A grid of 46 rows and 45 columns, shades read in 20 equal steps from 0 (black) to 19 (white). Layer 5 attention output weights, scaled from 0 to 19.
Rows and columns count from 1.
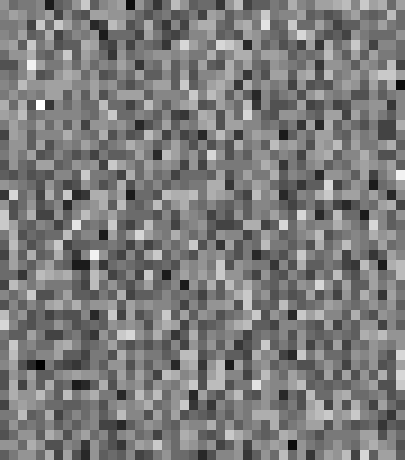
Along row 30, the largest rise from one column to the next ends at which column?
44
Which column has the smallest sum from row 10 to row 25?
32
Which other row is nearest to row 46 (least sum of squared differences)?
2
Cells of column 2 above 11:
16
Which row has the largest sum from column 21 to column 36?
39
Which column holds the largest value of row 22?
34
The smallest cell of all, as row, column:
37, 5
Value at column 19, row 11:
7
